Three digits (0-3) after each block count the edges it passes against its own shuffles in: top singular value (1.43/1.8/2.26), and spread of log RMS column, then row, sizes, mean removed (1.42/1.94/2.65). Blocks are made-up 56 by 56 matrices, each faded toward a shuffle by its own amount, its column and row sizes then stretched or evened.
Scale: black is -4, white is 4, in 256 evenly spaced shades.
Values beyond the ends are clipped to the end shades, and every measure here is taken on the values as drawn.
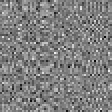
3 0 1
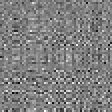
3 0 3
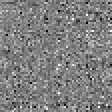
1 2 1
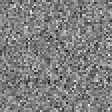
0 1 0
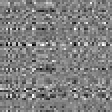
3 2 3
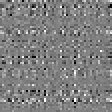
3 2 3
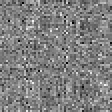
2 1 0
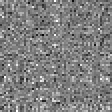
2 1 1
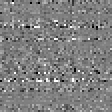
1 0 3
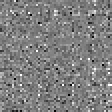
1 2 2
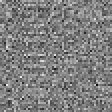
2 1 1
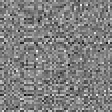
3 0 2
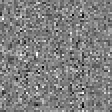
0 2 1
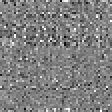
2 0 2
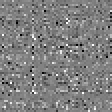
2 1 2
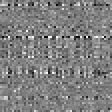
3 0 3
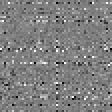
2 1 3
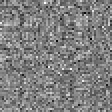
2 0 0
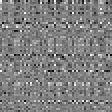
3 0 3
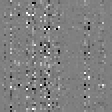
0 3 1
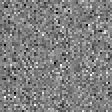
1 1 0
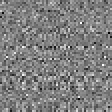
3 1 2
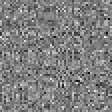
2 0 1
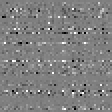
1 1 3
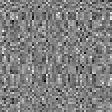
3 2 0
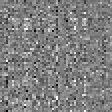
2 2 1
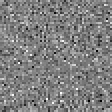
2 0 1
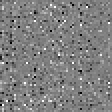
0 2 1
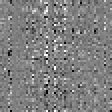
2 3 0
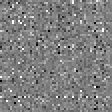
1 1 1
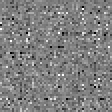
0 1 2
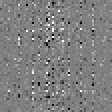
1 3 1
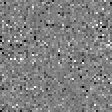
0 1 1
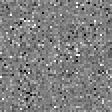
0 1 0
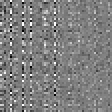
3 3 1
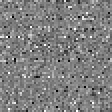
0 0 2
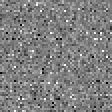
1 0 2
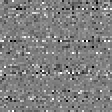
1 0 3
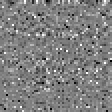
2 0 1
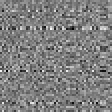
3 0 3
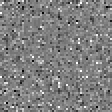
0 2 1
